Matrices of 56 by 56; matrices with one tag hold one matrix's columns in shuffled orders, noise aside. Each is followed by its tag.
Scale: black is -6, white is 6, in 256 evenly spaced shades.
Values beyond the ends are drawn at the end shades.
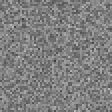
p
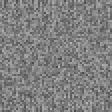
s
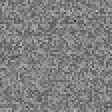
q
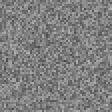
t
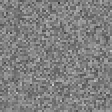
t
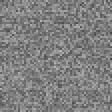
q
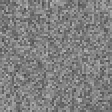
s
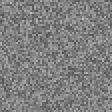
t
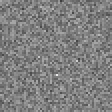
t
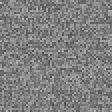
q
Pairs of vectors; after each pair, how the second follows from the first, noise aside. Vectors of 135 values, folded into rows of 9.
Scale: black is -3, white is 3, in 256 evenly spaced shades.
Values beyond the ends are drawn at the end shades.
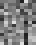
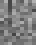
reversed, shrunk.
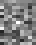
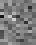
partly zeroed.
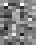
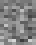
reversed, shrunk.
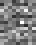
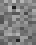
wrapped around, negated, shrunk.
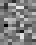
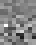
negated, partly zeroed.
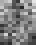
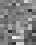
reversed, negated, partly zeroed.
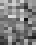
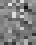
partly zeroed.
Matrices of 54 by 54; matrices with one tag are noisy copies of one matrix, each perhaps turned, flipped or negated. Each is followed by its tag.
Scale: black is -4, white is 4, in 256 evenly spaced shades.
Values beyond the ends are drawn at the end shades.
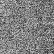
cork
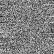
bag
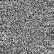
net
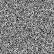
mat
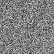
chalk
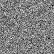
mat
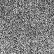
cork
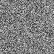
chalk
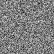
mat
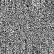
net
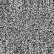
net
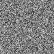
mat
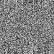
bag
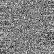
net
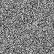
chalk
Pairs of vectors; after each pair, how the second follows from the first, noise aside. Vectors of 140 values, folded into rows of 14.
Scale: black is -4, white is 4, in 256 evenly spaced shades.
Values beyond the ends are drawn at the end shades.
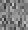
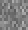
reversed, negated, shrunk.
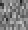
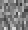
wrapped around, negated.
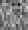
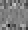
reversed, partly zeroed.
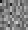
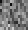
sign-scrambled.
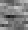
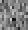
shuffled.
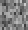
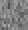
wrapped around, shrunk.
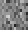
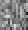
sign-scrambled.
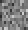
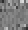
reversed, partly zeroed.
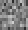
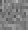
wrapped around, shrunk.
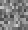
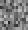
negated.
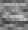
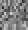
shuffled.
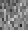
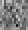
shuffled.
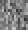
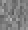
reversed, negated, shrunk.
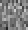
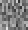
negated.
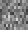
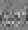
reversed, partly zeroed.
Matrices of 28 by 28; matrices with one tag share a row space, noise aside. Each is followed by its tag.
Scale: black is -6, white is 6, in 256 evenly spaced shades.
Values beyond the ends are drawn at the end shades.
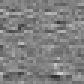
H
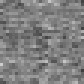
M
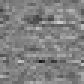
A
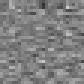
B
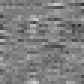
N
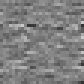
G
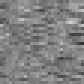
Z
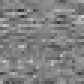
H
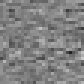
B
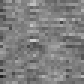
N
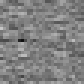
H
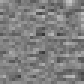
B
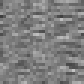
Z
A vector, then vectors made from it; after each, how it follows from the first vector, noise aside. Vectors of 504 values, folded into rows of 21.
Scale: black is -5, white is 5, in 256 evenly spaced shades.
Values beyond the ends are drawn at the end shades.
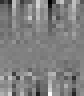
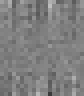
negated, shrunk.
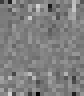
partly zeroed.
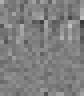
wrapped around, shrunk.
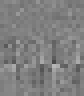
wrapped around, negated, shrunk.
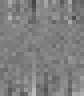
reversed, negated, shrunk.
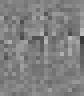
wrapped around, shrunk.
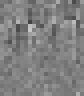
wrapped around, negated, shrunk.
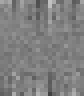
negated, shrunk.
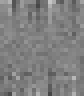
negated, shrunk.
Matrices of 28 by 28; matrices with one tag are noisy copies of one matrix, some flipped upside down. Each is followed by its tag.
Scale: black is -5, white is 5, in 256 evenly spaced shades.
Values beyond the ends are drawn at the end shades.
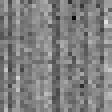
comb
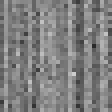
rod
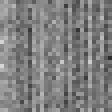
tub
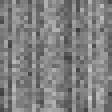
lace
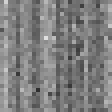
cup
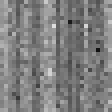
cup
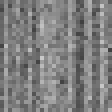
rod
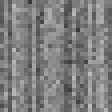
lace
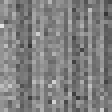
tub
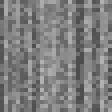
rod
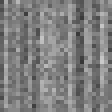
rod
